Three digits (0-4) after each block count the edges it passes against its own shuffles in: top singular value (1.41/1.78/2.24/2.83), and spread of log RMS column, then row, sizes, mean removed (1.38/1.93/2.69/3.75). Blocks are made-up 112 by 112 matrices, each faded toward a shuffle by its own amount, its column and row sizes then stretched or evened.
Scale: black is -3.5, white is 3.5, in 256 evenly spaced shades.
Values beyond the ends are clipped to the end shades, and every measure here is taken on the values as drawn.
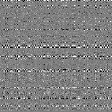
4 2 4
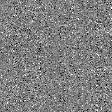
0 2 0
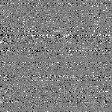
2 2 4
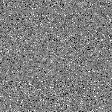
1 0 2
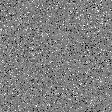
0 0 0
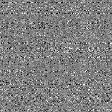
3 0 3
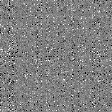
0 3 2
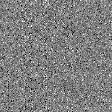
1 2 0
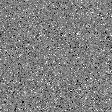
0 0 1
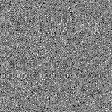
3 0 0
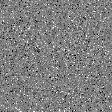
0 1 1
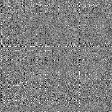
3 3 3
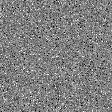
1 0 0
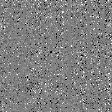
0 3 2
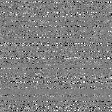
0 1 4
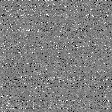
1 0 3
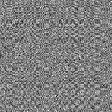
4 1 1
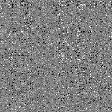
2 2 1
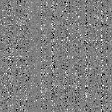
1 4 2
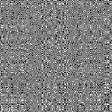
4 2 2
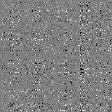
2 3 3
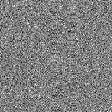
3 0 0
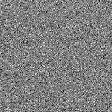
3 0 1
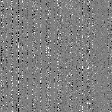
1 4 0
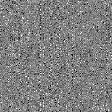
3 2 0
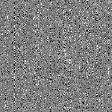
2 3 1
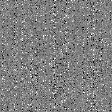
0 3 1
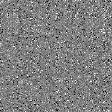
2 2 1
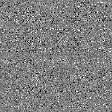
1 2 3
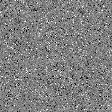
0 1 1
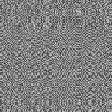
4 1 0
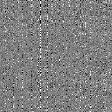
3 3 1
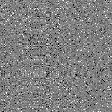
3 1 0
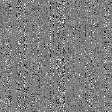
0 4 0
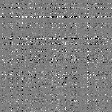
2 3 4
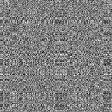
4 0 3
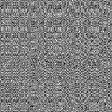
4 3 0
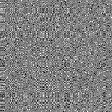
4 2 1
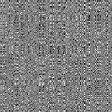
4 3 0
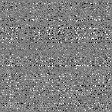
1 2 4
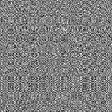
4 2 2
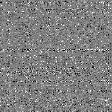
2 2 3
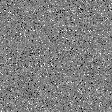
0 0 1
